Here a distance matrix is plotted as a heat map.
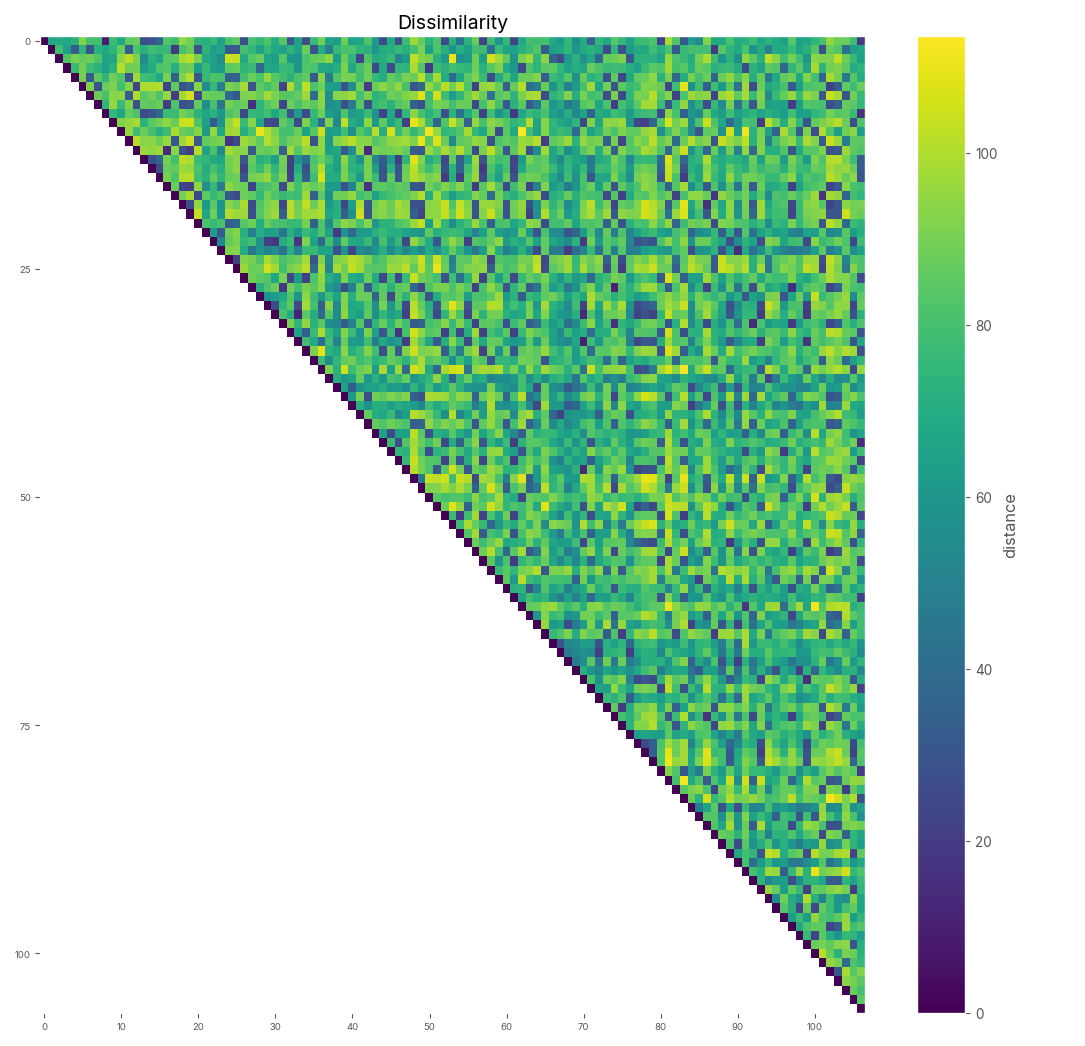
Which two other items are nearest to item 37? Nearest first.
94, 53
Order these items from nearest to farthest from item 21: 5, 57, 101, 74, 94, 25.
74, 5, 57, 94, 101, 25
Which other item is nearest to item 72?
67
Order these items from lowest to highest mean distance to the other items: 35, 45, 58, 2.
35, 45, 2, 58
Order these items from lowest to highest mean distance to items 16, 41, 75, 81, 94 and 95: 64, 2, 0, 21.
21, 64, 0, 2
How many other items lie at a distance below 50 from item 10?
6
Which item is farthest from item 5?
83
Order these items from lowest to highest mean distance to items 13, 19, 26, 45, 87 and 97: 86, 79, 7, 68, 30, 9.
7, 68, 86, 30, 9, 79
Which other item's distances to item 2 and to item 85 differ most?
59
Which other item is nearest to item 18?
86
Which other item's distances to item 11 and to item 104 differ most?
24
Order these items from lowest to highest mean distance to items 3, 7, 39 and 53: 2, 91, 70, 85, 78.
91, 85, 70, 2, 78
